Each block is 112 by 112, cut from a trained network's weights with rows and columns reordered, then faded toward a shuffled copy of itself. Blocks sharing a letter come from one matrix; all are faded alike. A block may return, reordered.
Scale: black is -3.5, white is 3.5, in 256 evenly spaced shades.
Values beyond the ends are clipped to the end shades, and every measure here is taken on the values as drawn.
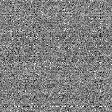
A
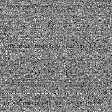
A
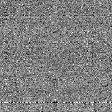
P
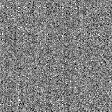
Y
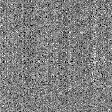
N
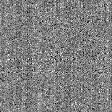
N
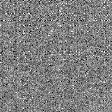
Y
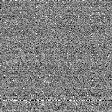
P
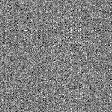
Y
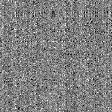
N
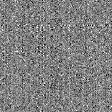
N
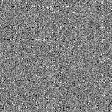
Y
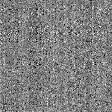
N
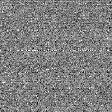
A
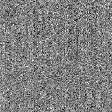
N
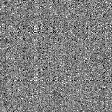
Y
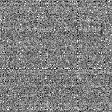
A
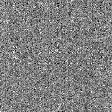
Y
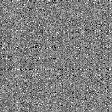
Y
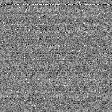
P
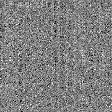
N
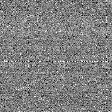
A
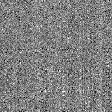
N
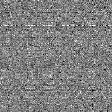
A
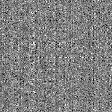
N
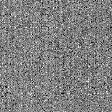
N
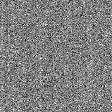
Y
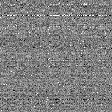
P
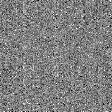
Y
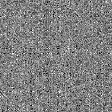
N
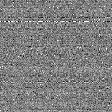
P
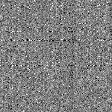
Y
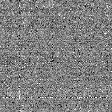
A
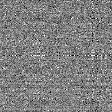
A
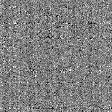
N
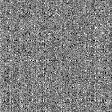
N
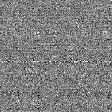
A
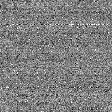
A
